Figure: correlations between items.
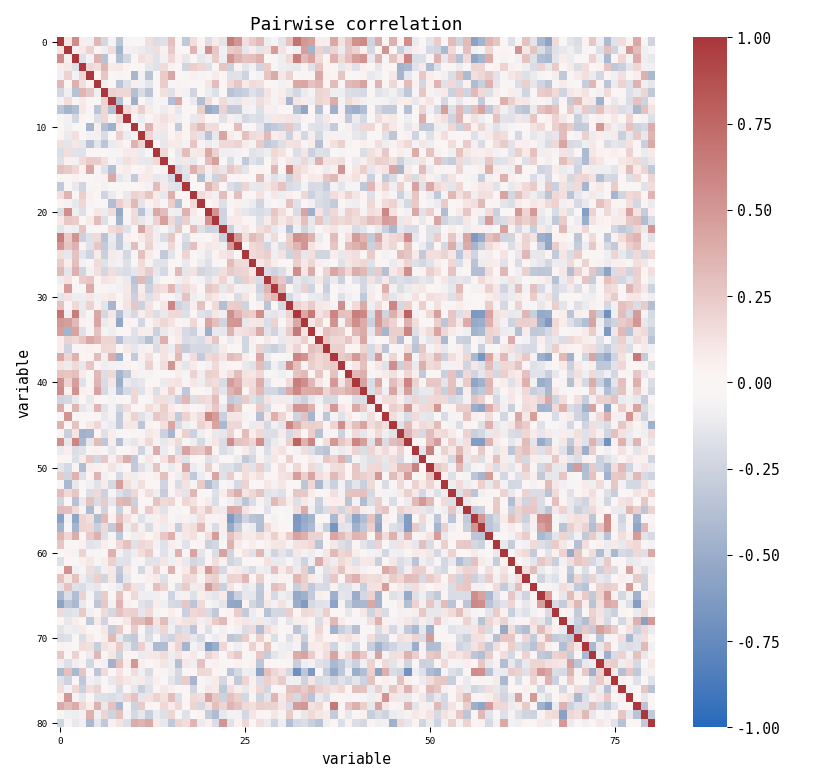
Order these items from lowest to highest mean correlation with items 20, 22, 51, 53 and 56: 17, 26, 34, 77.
34, 26, 77, 17
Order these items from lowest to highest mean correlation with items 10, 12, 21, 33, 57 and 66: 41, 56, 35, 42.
35, 41, 56, 42
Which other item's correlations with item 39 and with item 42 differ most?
66
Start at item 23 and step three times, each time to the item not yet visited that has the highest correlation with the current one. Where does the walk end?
47
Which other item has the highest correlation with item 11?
22
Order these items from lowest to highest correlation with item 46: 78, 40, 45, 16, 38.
38, 45, 78, 16, 40
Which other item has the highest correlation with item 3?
6
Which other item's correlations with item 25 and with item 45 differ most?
31
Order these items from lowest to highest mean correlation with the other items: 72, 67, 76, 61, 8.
8, 61, 67, 76, 72
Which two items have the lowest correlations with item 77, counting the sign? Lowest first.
70, 34
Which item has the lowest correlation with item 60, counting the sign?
69
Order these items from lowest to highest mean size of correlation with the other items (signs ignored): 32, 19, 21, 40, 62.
19, 62, 21, 40, 32
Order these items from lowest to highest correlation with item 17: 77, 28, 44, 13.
77, 28, 44, 13
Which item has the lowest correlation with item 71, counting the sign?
20
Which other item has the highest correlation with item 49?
54
